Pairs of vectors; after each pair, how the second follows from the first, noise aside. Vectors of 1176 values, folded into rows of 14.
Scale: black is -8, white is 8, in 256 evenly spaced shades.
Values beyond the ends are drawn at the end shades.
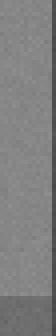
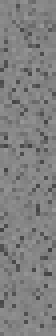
shuffled.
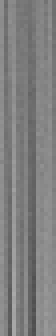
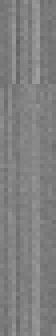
wrapped around, negated, shrunk.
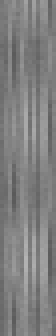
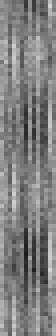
negated, scaled up.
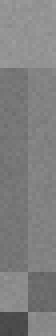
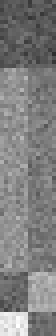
negated, scaled up.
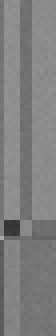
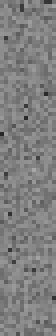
shuffled.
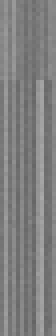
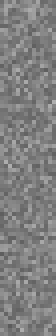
shuffled.
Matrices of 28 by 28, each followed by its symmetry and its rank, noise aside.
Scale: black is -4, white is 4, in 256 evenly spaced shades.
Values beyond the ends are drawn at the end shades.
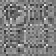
symmetric, rank three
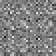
symmetric, rank five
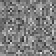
no symmetry, rank five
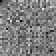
symmetric, rank four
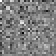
symmetric, rank three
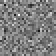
symmetric, rank five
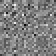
symmetric, rank four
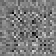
symmetric, rank four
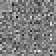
symmetric, rank four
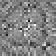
symmetric, rank four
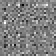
antisymmetric, rank four
